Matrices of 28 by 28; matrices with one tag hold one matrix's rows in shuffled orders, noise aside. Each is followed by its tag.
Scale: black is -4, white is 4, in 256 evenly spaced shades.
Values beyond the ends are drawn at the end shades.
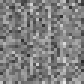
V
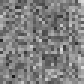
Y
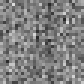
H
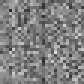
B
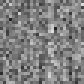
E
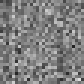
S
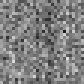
H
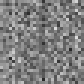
B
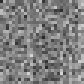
Y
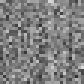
E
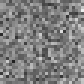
Y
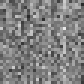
V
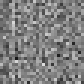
S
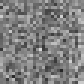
Y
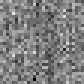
H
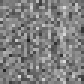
V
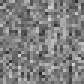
E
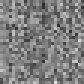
B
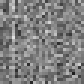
S
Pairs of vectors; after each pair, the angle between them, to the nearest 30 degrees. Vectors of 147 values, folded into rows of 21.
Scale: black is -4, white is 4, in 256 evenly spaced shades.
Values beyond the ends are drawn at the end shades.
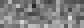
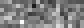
30 degrees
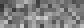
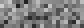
150 degrees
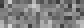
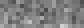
90 degrees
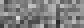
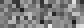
90 degrees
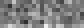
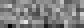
150 degrees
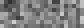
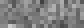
90 degrees
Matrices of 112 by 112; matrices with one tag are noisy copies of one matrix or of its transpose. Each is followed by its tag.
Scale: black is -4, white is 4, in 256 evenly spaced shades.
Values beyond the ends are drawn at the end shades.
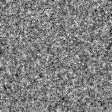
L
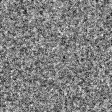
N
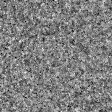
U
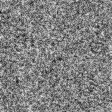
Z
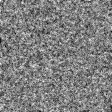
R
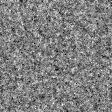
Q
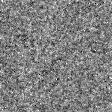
Z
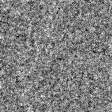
Z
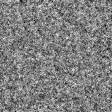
Q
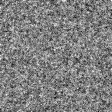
L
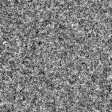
U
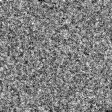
R
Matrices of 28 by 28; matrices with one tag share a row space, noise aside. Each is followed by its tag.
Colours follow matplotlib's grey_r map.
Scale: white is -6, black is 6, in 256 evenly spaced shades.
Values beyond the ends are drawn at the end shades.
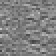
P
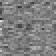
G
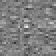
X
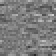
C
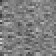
G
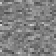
G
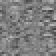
X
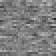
C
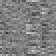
P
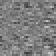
X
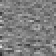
G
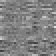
C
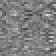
X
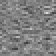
X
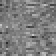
P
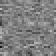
G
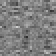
X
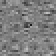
X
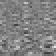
X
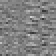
P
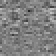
X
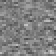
X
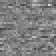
C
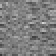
P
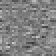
P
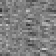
P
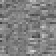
P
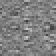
X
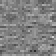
C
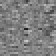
X
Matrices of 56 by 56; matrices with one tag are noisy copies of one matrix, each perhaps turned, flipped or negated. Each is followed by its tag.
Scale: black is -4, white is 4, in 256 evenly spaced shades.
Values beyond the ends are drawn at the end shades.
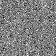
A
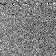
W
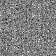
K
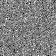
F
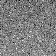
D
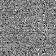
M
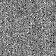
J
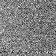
W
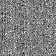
J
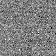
K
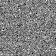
F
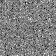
F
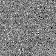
K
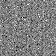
K
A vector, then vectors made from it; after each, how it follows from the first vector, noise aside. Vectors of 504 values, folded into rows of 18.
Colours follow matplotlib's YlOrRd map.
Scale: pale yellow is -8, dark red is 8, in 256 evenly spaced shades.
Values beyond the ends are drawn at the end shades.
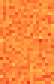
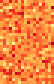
reversed, negated, scaled up.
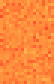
wrapped around, shrunk.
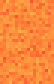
wrapped around, shrunk.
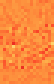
reversed, partly zeroed.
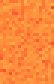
reversed, negated, shrunk.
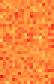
sign-scrambled.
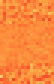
partly zeroed.
